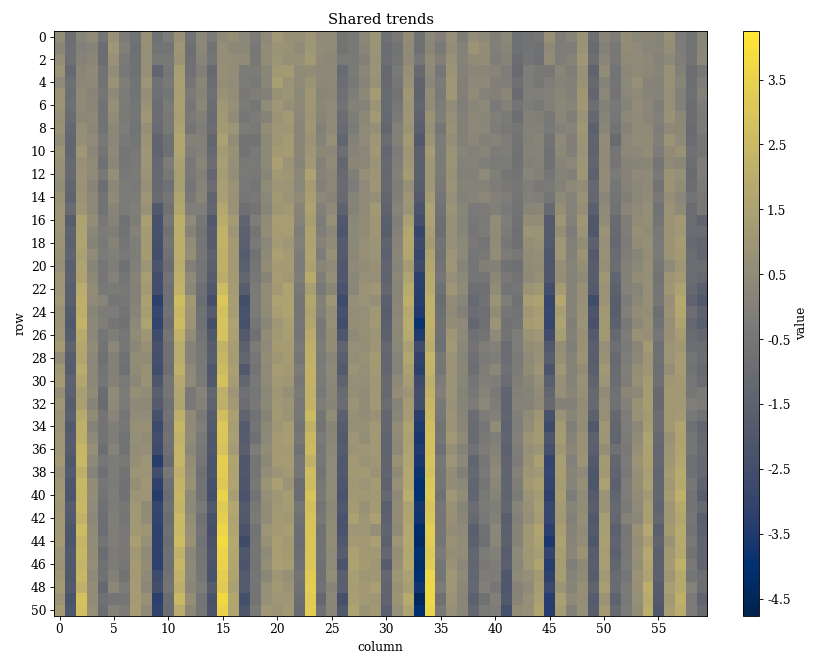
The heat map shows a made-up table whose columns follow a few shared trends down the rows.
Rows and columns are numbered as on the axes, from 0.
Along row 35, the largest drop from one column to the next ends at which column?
33
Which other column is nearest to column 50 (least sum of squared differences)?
28
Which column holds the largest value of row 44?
15
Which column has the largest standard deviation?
45
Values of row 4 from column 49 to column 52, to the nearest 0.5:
-1 0 -0.5 0.5
